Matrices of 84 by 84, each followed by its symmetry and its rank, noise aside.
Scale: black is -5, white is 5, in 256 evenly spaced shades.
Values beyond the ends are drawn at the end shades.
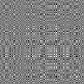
symmetric, rank two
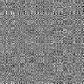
no symmetry, rank four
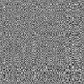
antisymmetric, rank four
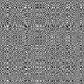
no symmetry, rank two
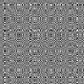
antisymmetric, rank two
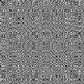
symmetric, rank three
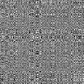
no symmetry, rank four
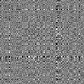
symmetric, rank three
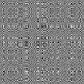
symmetric, rank four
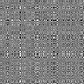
antisymmetric, rank two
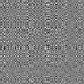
antisymmetric, rank two
